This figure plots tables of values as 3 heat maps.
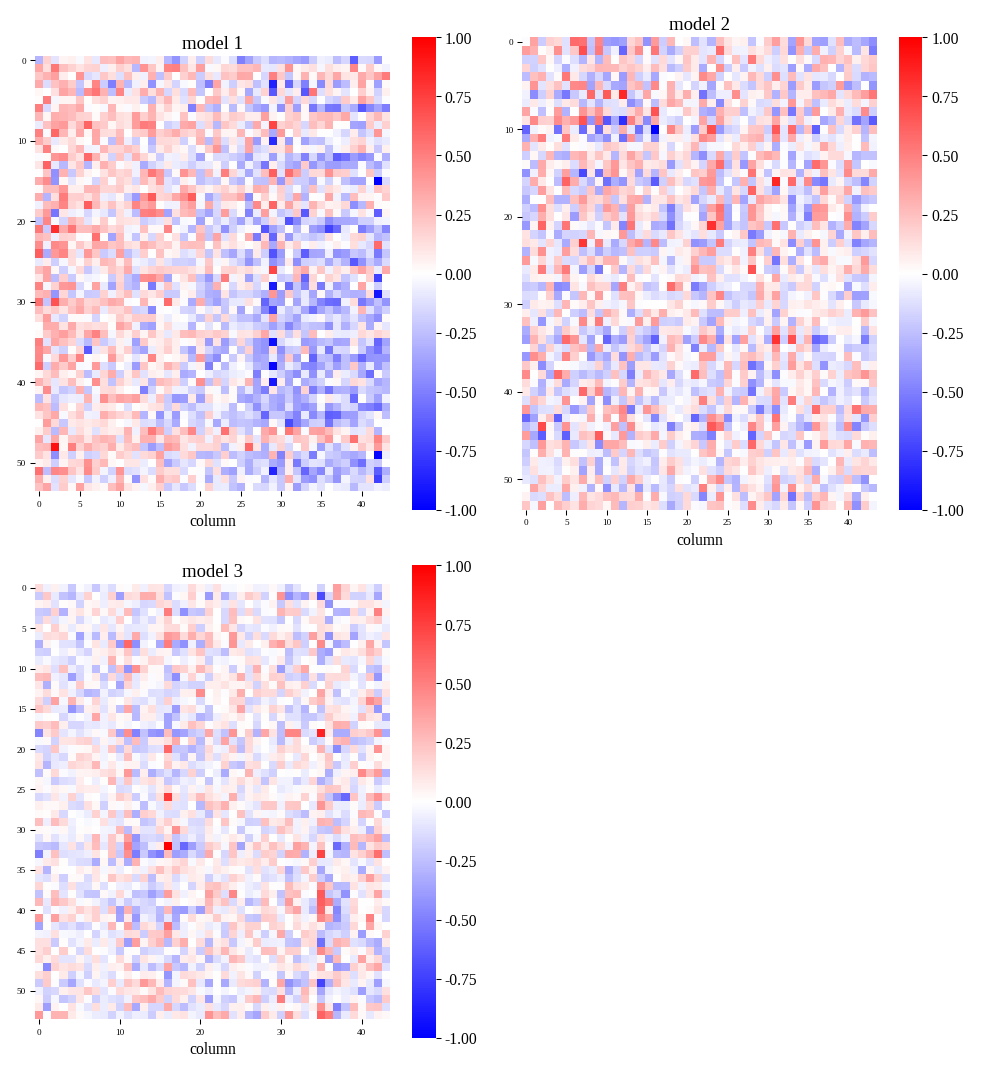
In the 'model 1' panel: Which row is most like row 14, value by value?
46
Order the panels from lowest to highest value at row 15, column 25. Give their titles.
model 1, model 2, model 3
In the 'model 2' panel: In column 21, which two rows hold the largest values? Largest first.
38, 26
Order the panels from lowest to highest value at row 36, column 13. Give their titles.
model 1, model 3, model 2
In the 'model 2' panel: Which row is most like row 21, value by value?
44
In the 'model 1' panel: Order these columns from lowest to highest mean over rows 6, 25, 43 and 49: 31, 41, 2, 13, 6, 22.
41, 2, 22, 6, 13, 31
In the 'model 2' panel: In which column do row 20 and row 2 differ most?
24
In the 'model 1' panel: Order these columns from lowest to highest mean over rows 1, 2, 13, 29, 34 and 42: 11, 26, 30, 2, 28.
28, 30, 26, 2, 11
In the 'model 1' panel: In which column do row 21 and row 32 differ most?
2
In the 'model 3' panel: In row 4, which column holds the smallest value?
36
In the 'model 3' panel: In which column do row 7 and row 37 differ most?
11
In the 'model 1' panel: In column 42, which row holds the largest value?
23
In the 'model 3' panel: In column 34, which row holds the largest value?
6
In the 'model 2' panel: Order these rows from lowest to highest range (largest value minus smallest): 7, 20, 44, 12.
12, 7, 20, 44
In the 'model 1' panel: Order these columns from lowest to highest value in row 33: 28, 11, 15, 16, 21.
28, 21, 15, 16, 11
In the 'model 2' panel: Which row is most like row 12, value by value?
25
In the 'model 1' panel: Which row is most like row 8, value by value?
18
